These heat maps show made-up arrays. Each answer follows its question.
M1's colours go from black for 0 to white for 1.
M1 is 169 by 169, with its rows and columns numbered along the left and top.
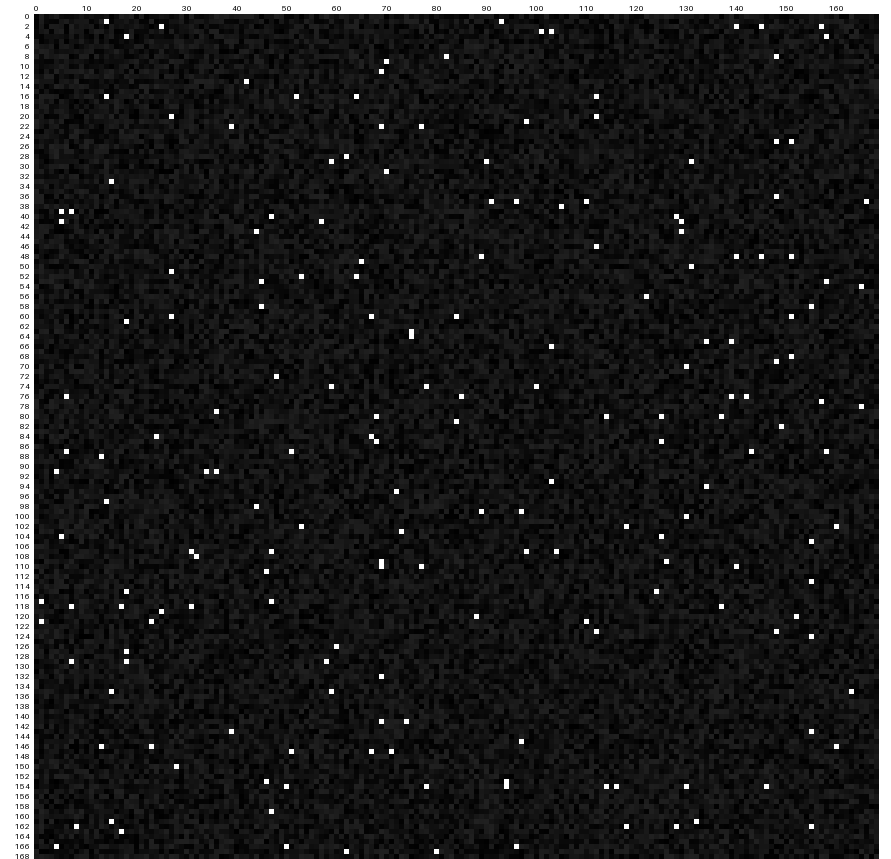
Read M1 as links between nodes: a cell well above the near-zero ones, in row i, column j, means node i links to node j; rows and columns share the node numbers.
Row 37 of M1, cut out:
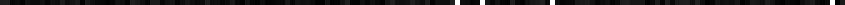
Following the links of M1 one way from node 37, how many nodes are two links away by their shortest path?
7
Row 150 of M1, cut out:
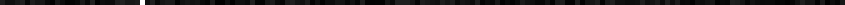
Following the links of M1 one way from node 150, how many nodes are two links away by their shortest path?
1
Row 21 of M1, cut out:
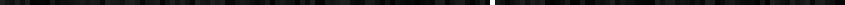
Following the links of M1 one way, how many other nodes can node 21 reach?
2
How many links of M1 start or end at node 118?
6
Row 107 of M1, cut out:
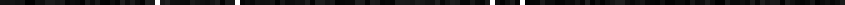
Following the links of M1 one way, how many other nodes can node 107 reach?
9
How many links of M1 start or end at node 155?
6
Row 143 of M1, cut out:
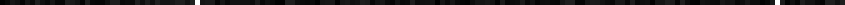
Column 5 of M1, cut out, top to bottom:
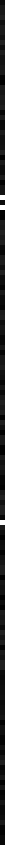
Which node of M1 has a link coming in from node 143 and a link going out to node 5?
node 39
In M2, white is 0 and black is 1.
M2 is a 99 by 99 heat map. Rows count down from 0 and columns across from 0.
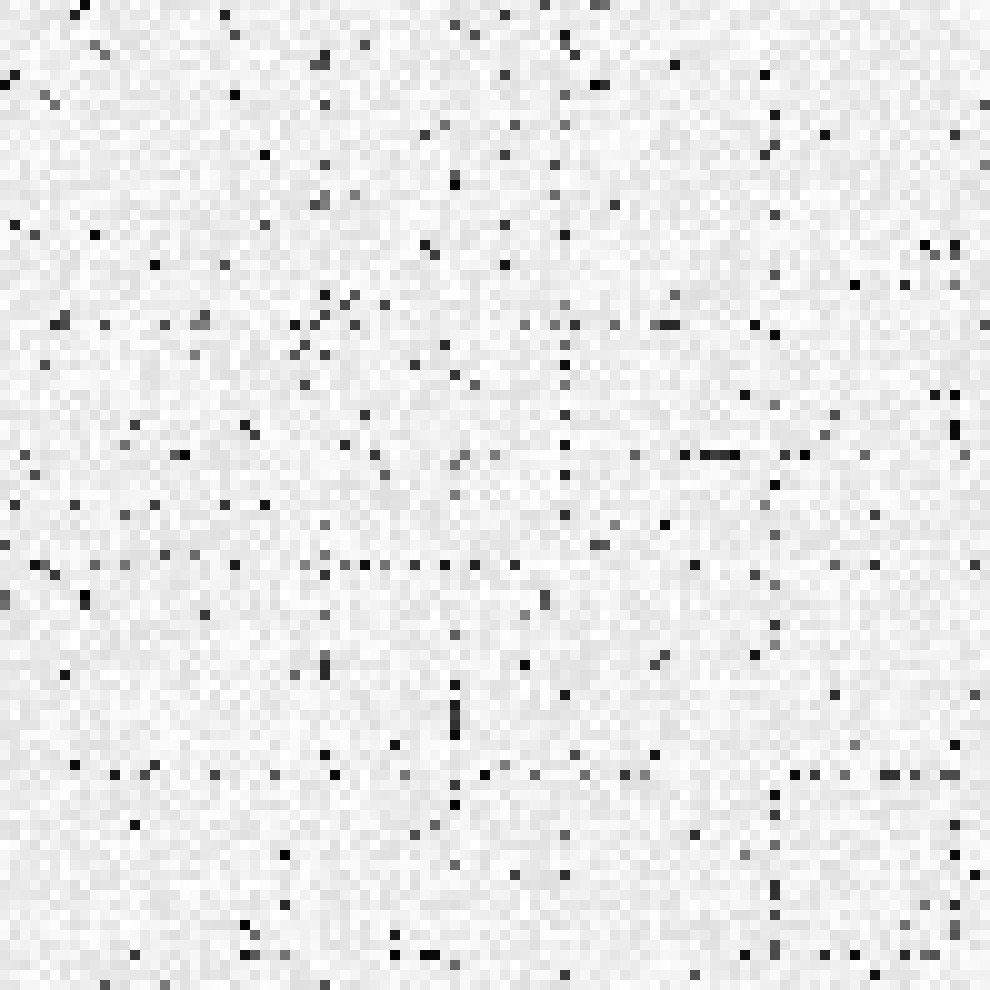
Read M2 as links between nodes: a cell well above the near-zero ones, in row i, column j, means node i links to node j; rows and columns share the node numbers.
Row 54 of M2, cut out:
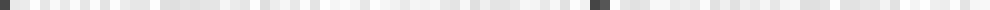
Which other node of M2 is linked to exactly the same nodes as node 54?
node 8
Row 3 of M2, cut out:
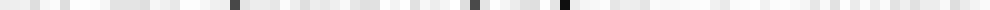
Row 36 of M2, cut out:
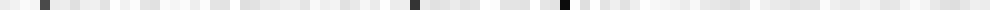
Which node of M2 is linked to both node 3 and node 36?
node 56
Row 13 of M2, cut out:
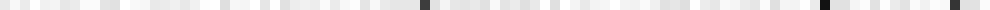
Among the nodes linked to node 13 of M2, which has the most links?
node 95
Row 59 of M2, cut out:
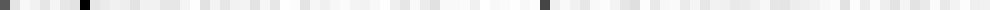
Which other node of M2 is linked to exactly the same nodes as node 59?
node 60
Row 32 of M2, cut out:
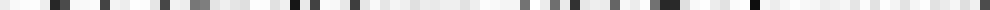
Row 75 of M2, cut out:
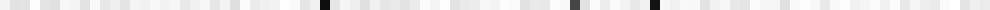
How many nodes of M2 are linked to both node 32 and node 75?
2
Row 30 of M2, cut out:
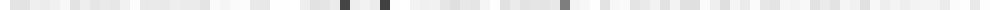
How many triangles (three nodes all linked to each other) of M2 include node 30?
2
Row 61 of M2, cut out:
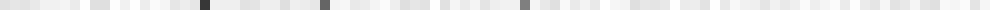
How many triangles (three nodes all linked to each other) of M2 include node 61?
2
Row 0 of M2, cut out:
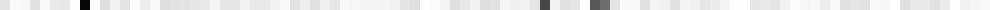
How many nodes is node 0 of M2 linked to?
4
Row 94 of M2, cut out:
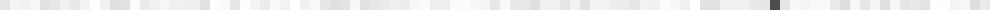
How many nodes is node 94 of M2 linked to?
1
